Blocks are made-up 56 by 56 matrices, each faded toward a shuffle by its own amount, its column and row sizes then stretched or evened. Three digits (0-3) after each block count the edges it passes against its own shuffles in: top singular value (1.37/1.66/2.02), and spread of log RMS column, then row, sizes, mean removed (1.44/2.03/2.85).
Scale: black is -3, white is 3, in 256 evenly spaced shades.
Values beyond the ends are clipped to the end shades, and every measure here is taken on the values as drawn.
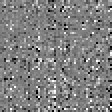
2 2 2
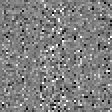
0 2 0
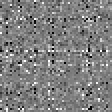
2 2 2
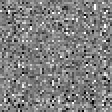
1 2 1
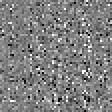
0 2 1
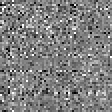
2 1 2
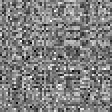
3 0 1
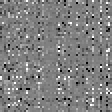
0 3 2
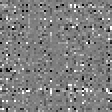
0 2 2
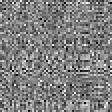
3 0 2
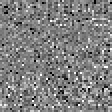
2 0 1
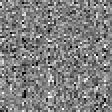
2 2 0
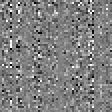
0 3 1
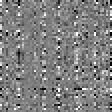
3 3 2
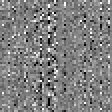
2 3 0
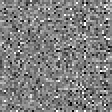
2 1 0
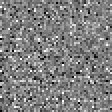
0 1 1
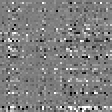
2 2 3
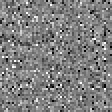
2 2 0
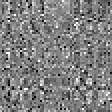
3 1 0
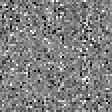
0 1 0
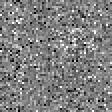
0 1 0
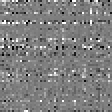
2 2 3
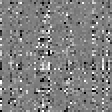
3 3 2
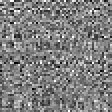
3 0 2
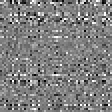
3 1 3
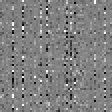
1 3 1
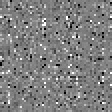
1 2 1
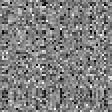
3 2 0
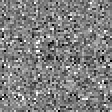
1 1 1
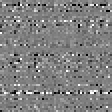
2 1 3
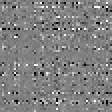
0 2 3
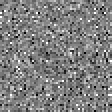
2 0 1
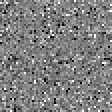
0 1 1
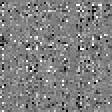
1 2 2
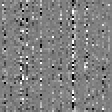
2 3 0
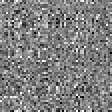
3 1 1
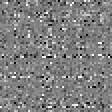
1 1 3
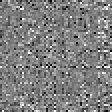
2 2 2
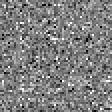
0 1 1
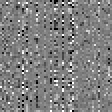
3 3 0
